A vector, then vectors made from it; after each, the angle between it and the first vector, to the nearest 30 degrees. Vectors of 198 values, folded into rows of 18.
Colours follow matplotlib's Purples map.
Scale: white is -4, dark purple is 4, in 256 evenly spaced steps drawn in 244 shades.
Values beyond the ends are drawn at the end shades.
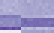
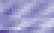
120 degrees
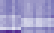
150 degrees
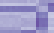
90 degrees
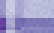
60 degrees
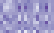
90 degrees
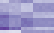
30 degrees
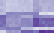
60 degrees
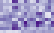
60 degrees
